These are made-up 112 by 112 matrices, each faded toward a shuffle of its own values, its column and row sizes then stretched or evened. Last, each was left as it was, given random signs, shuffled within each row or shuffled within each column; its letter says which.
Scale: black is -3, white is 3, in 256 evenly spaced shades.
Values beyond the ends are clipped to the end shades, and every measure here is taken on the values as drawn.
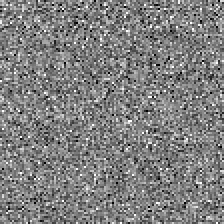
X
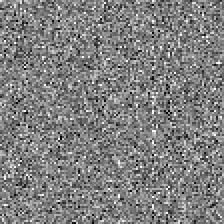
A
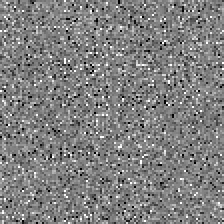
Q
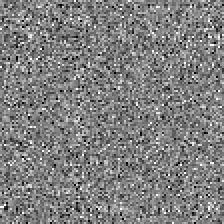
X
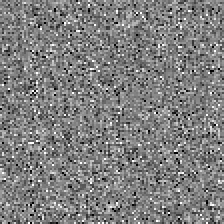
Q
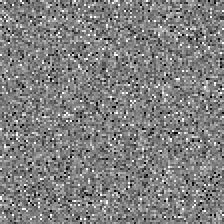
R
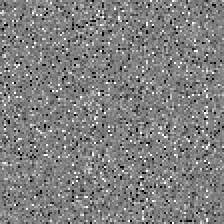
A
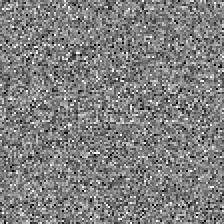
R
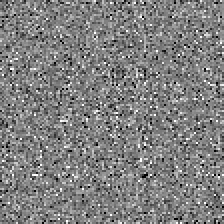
Q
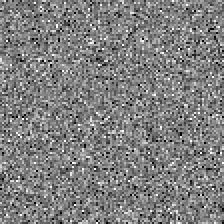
R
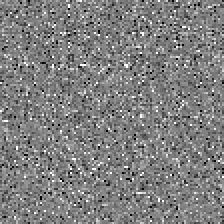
X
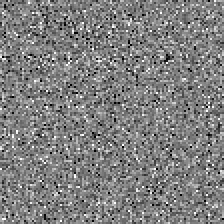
Q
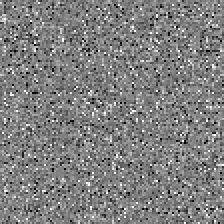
Q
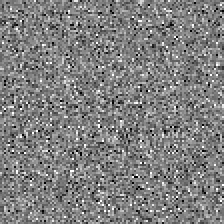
X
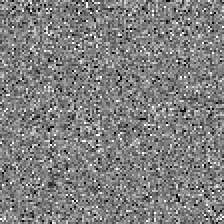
Q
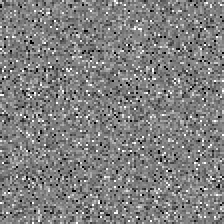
R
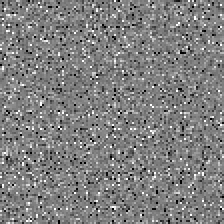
X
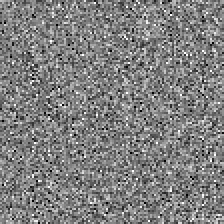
A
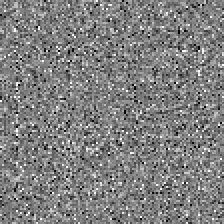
X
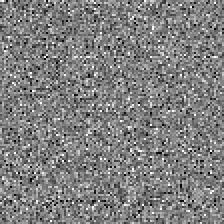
X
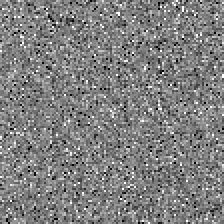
A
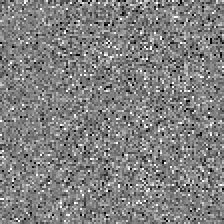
Q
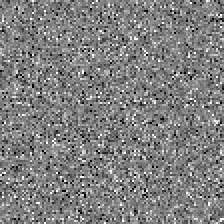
X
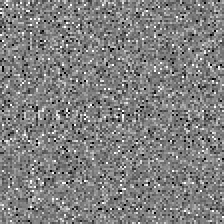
X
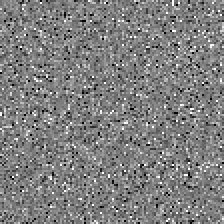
Q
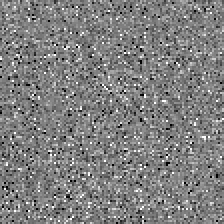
Q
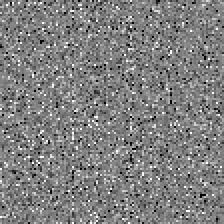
A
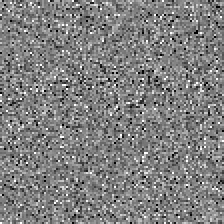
Q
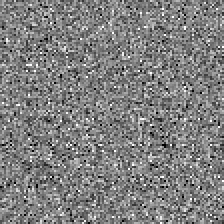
X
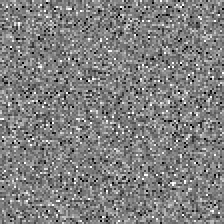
R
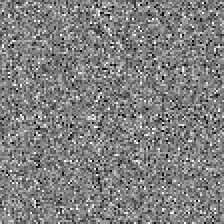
Q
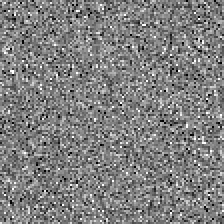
A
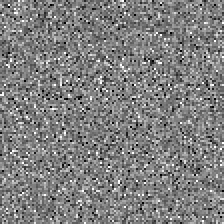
R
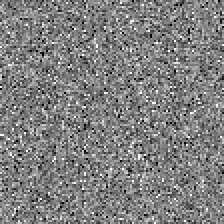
A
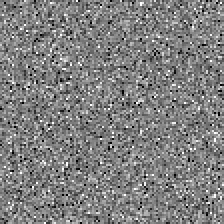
A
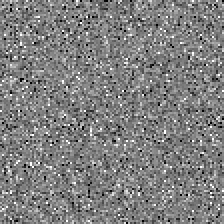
Q
